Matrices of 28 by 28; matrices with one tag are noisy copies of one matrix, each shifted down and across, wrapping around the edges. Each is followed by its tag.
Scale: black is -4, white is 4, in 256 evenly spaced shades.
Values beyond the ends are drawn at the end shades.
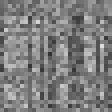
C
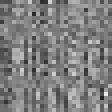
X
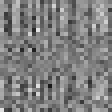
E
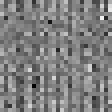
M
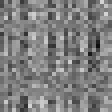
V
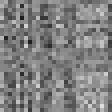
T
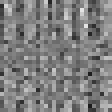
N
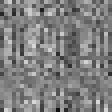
X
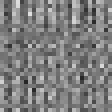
M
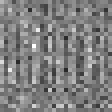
M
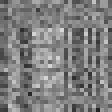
T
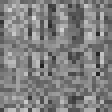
C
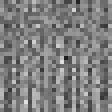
M
